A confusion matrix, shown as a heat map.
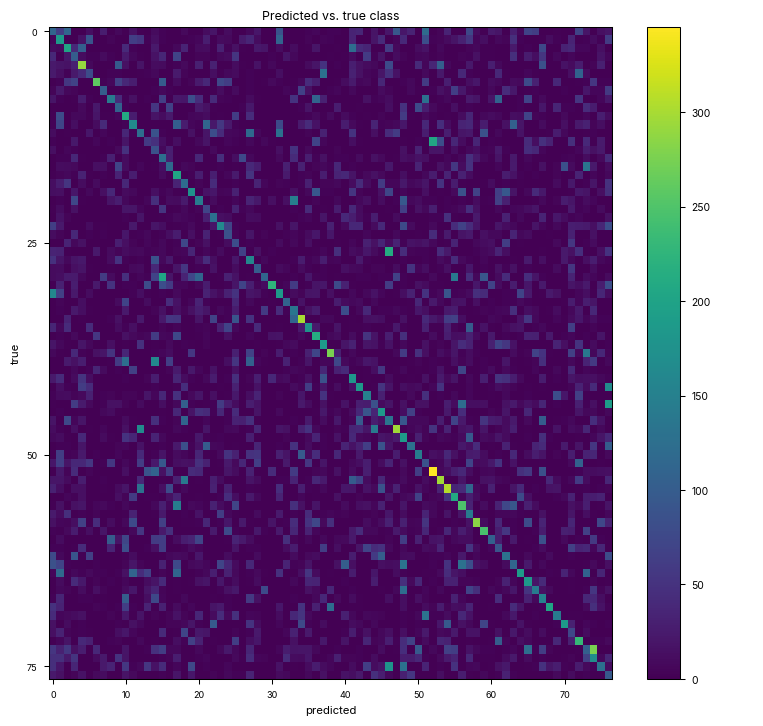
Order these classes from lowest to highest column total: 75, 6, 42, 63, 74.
6, 75, 42, 63, 74
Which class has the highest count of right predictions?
52
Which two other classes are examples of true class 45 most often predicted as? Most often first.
43, 49
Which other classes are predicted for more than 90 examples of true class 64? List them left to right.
1, 11, 17, 73
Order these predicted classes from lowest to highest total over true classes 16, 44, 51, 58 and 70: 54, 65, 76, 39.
39, 65, 54, 76
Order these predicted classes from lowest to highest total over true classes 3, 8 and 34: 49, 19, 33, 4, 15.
49, 4, 19, 15, 33
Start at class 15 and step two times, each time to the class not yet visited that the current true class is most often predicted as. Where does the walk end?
46
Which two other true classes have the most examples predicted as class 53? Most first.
4, 13
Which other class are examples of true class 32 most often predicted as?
10
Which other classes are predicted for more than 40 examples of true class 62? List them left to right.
0, 3, 5, 44, 45, 76
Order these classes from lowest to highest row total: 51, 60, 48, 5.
5, 48, 60, 51
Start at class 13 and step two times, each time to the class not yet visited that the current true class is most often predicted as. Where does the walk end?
14
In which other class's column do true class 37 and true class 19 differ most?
36
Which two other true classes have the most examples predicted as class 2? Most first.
0, 46
